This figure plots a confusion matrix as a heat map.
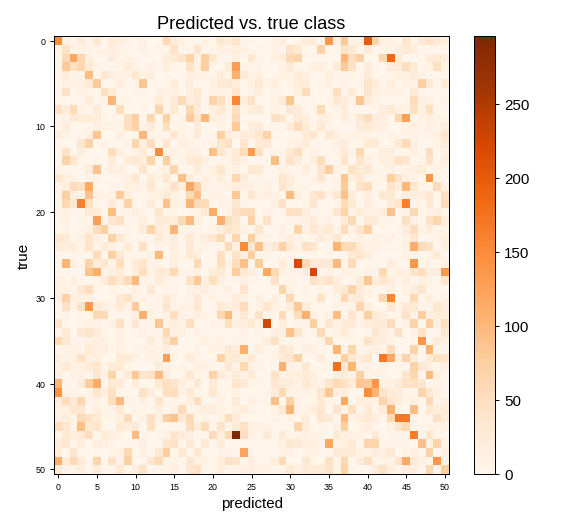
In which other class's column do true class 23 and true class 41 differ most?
40
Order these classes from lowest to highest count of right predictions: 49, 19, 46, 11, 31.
19, 31, 11, 49, 46
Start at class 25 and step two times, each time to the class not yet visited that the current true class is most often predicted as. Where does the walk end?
20
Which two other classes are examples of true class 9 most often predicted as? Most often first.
45, 19
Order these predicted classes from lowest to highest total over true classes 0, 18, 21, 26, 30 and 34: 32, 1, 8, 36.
32, 36, 8, 1
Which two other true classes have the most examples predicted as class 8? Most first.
42, 18
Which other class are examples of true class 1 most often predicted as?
34
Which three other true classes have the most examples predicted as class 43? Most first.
2, 30, 37
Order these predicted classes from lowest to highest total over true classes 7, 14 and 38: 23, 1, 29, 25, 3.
3, 25, 1, 29, 23
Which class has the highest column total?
23
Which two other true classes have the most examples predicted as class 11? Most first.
32, 5
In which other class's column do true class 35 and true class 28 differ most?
47
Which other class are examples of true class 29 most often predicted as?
38
